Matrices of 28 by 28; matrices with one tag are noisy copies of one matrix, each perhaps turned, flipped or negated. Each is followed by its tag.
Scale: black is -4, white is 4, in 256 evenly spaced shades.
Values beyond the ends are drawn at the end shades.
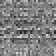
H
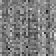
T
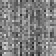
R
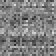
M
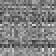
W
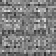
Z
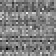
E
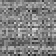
T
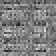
Z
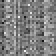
E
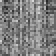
R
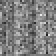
M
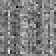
M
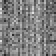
R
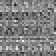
E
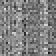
W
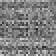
T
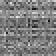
T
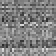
W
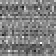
E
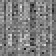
Z
